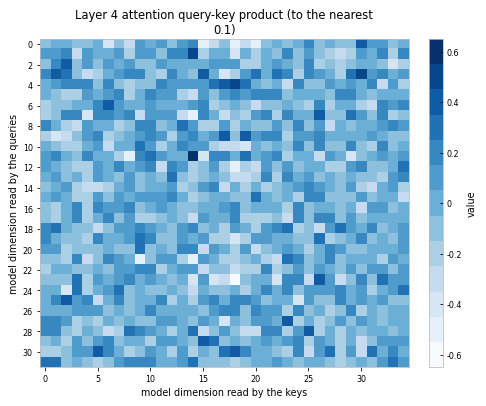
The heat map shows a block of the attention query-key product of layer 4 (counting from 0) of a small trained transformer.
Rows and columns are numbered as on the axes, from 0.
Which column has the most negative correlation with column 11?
34
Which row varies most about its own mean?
23
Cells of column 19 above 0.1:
5
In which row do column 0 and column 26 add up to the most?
19
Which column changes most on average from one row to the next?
14
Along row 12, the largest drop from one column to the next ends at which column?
11
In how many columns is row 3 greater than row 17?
22
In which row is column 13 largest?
8
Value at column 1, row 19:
0
